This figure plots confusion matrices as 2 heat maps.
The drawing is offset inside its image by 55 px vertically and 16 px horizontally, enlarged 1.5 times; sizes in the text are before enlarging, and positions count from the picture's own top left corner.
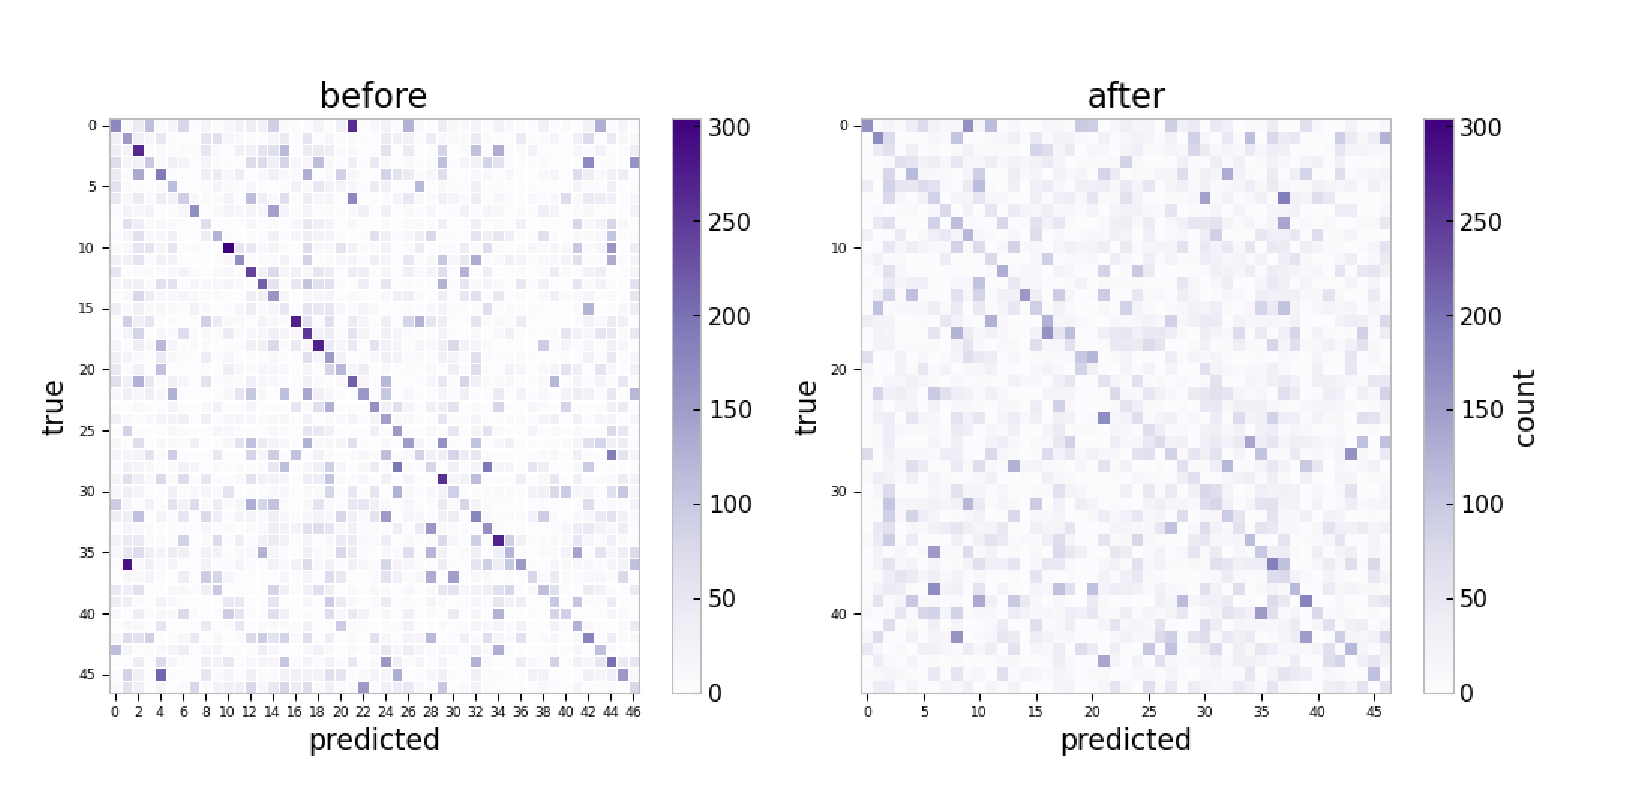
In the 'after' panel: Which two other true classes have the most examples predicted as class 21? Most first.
24, 44
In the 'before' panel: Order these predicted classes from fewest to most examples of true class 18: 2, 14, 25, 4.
25, 2, 14, 4
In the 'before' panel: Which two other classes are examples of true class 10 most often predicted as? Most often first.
44, 41
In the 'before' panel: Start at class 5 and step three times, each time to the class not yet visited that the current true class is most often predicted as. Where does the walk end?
24
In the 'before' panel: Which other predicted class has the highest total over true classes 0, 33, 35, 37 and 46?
28
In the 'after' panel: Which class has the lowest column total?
14
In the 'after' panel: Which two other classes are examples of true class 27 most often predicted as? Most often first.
43, 35
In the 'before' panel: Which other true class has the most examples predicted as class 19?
23
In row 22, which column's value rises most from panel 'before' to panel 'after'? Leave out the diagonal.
6
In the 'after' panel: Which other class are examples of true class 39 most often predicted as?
10
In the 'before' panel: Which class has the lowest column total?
37
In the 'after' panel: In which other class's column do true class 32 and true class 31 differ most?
9
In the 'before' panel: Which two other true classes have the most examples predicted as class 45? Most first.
30, 37
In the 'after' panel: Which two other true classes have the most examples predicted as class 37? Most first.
6, 8
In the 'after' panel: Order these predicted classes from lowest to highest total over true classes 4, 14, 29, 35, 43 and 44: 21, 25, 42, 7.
7, 25, 42, 21
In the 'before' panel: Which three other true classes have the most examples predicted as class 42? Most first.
3, 15, 28
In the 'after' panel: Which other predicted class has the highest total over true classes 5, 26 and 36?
34
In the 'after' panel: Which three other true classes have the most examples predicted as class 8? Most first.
42, 17, 1
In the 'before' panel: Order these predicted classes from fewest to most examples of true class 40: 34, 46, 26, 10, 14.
46, 26, 14, 10, 34
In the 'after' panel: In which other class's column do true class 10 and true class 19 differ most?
20
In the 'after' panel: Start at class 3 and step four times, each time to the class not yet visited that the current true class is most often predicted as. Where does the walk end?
11
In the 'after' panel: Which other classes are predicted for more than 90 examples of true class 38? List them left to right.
6, 17, 20
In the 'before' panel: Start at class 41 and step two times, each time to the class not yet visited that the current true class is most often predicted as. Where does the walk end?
4
